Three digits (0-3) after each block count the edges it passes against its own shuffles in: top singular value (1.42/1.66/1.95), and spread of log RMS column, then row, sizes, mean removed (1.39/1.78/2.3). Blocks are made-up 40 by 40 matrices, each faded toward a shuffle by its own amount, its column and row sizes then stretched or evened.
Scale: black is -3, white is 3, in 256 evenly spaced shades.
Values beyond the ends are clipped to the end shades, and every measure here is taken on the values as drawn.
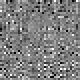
3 2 2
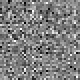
2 2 0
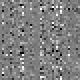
0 3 1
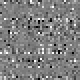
1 2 3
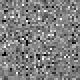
0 2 1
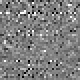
2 1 2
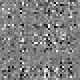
0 3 3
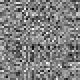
3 2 0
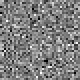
2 0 0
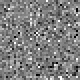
0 1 0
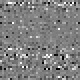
0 0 3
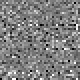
0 1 3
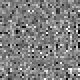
0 1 2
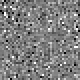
0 1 0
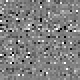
1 1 3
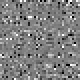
1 2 3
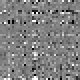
1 3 3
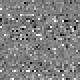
0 0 3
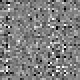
1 3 2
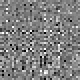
3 2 2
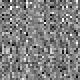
3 2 1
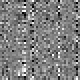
3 3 0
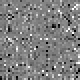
1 2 1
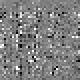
2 2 3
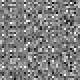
3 3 0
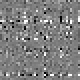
1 3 3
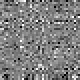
3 1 2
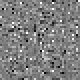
0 2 1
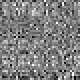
3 1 2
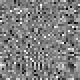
2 0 0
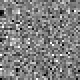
1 1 1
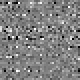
0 1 3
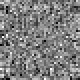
2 1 1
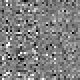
1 3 2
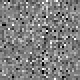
0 2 1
